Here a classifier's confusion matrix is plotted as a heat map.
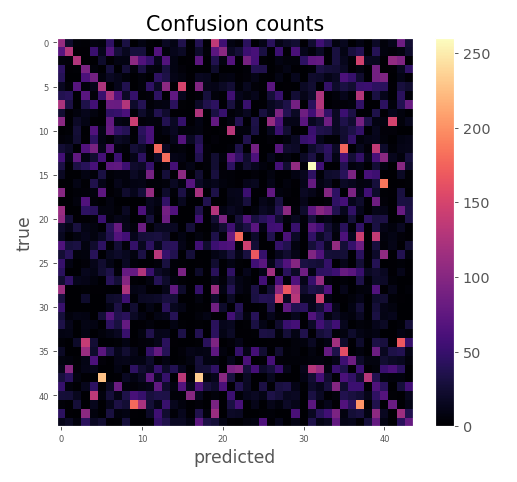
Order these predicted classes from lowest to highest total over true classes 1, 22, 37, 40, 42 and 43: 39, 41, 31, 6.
41, 6, 31, 39
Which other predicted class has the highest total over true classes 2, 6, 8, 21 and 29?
32
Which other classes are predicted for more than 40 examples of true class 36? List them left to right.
4, 23, 26, 35
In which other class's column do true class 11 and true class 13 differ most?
40
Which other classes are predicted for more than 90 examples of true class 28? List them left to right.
0, 8, 19, 27, 29
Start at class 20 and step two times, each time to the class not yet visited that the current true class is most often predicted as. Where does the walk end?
19
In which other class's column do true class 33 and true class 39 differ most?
34
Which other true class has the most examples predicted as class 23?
2
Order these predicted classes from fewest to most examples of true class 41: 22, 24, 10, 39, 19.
24, 39, 22, 19, 10
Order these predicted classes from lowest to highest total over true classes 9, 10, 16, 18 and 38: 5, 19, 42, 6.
42, 19, 6, 5
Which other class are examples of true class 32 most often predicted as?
8
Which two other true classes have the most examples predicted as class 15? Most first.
5, 38
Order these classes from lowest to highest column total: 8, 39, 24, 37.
24, 8, 37, 39
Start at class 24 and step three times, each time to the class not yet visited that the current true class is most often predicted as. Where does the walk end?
3
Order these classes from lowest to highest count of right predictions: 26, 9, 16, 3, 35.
16, 3, 26, 9, 35
